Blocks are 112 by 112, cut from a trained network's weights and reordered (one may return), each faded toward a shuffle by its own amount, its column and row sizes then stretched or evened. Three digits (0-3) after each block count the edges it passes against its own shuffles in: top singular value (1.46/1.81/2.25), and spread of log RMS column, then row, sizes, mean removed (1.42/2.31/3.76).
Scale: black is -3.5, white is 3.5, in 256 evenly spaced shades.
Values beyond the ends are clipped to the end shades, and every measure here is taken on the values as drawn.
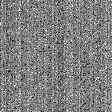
2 0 0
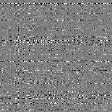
1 2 3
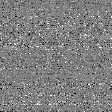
0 0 2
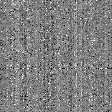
2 1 1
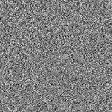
2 0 1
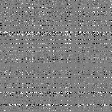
1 2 3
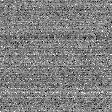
2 0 1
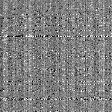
3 0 2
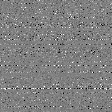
1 0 2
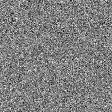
0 0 1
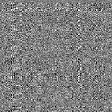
3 2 2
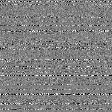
1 0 3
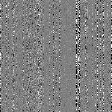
2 3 0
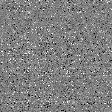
0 1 1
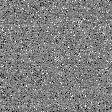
0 0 0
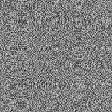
3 0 1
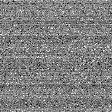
2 0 1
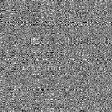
2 1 2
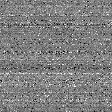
2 0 2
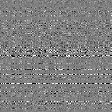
3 1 3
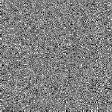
2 1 2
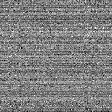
3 0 1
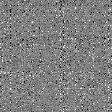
0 2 1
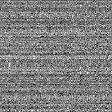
3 1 1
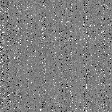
0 2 0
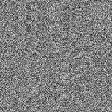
2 0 0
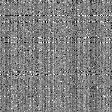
3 0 2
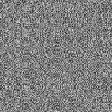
3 0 1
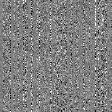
0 3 0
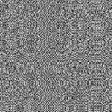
3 1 1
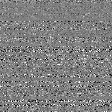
0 0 3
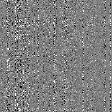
0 3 1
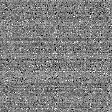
2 1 1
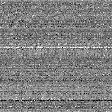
3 0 2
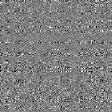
3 2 3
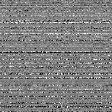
3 0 3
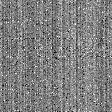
3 0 1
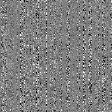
0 3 1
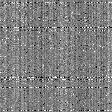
3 0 2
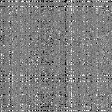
3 2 2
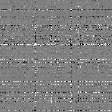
2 1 3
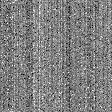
3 1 0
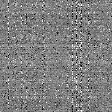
1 2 0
